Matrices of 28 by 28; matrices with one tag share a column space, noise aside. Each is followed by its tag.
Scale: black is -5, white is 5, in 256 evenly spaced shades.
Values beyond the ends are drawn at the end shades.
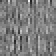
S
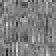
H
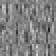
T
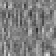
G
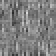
G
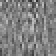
H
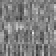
T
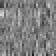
G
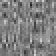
H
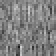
T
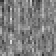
S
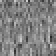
H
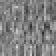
T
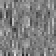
G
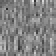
S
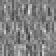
T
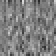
S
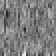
G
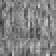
G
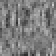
G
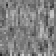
G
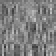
T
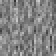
S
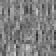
T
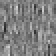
T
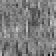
G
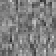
H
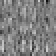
S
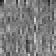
S
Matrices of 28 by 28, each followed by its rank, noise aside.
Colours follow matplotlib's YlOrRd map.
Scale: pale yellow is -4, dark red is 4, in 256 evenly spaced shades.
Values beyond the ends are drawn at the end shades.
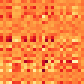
two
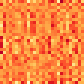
three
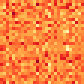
six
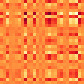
one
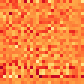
four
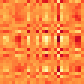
one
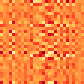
two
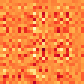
three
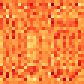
four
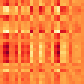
one
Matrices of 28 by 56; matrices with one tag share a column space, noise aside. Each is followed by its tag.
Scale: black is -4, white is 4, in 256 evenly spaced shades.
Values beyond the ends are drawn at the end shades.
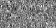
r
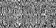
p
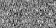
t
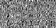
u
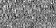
r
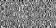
u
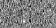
t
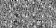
u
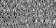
t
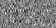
t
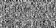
u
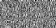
u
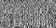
p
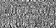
p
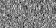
r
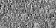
r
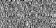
u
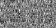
t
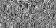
r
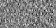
t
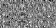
u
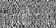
p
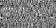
r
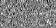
t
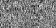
r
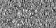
t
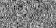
r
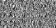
u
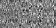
t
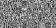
r
